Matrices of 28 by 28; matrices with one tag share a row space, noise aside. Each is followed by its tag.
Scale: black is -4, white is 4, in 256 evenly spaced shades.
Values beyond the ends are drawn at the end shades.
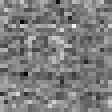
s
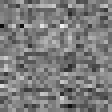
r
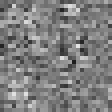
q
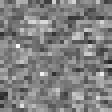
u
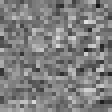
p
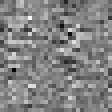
q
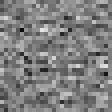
r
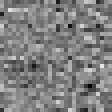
p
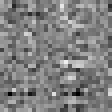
q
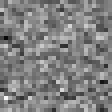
r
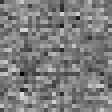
s
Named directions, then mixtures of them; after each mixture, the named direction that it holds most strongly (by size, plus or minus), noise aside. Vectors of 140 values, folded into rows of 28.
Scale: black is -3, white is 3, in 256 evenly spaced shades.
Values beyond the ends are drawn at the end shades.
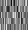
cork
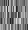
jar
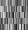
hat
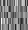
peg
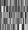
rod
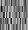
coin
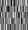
cork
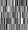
cork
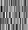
coin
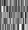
rod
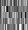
rod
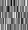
cork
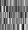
rod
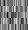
peg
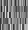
coin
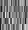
coin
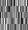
cork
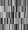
hat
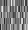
cork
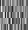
coin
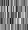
jar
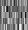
rod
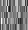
peg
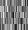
hat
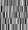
coin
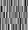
coin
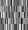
hat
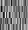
coin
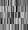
jar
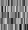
rod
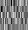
cork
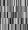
peg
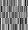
peg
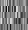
jar
